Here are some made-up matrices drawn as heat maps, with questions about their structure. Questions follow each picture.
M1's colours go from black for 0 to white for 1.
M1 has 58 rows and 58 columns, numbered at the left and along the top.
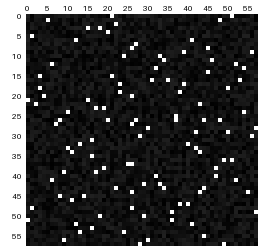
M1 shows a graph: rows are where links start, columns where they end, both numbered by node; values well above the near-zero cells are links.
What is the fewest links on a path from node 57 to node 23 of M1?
7
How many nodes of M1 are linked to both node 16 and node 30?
0
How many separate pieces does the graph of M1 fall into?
4
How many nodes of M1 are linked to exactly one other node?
11
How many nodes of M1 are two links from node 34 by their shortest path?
3
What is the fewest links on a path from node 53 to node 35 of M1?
2
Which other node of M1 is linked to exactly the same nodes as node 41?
node 12
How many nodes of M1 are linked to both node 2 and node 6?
0
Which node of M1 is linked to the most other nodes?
node 26
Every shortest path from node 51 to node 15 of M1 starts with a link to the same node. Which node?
node 0
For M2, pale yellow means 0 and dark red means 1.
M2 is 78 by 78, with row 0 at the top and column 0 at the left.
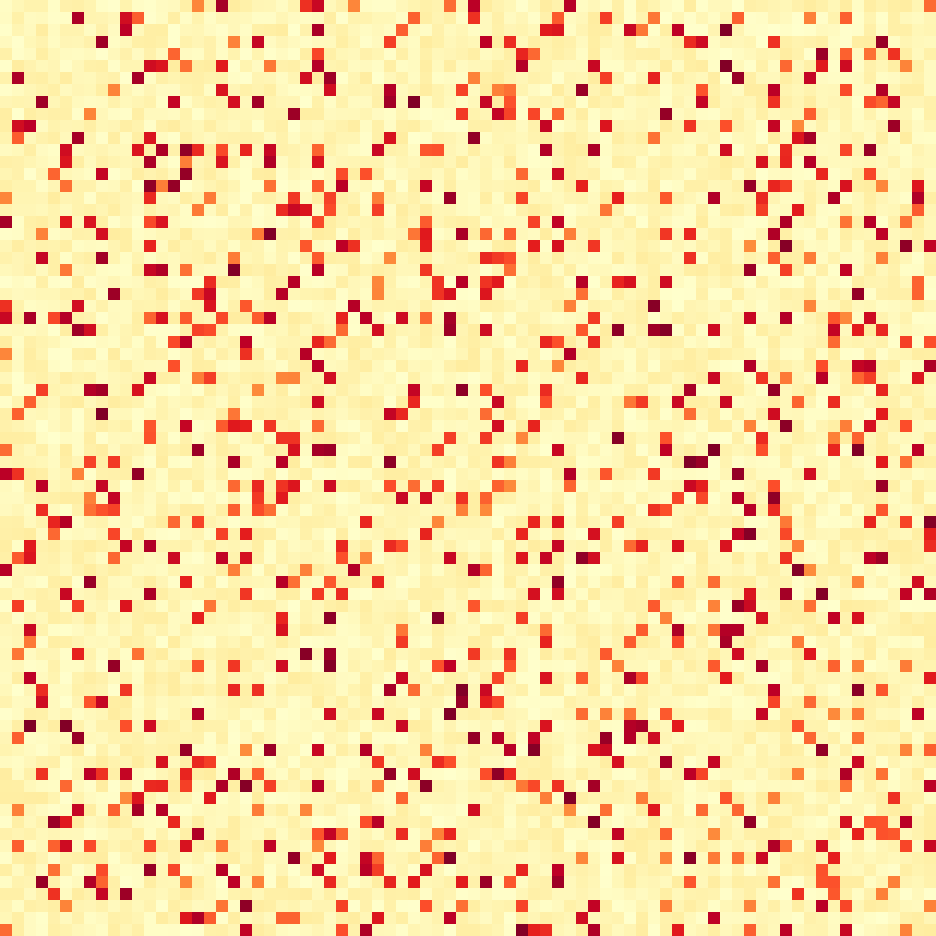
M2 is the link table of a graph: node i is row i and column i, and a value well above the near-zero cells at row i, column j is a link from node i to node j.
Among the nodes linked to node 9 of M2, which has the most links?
node 46
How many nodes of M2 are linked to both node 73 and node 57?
8
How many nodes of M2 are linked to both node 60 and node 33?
6
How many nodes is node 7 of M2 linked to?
12
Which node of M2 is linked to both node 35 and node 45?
node 12
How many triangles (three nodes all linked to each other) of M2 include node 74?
3
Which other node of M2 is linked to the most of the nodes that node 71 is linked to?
node 16
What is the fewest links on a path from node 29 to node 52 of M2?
4
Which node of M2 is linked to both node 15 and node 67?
node 13
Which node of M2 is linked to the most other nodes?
node 26
